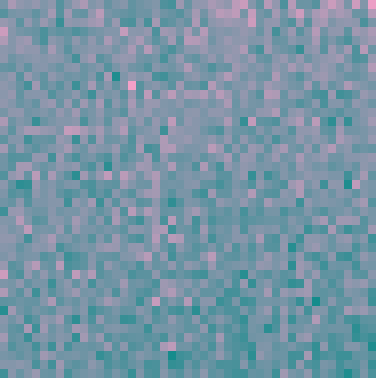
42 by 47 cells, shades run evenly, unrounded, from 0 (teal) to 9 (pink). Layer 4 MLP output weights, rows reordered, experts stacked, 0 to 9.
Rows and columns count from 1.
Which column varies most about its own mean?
22
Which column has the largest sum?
1
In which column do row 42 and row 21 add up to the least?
44
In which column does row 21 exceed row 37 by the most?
45
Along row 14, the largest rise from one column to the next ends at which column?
32
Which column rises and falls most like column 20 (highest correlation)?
7
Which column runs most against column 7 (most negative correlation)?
21
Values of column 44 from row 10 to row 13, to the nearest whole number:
6 2 3 4
